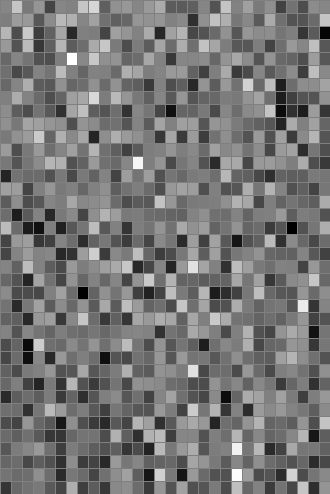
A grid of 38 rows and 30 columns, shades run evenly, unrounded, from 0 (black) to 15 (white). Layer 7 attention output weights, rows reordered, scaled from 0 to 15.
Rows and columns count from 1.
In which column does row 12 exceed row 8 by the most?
26
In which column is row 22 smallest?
3
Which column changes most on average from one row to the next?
12
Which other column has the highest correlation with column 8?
21
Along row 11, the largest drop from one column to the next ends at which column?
9
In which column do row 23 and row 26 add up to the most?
19
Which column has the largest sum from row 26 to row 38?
22
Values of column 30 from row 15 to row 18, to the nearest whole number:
7 10 5 10
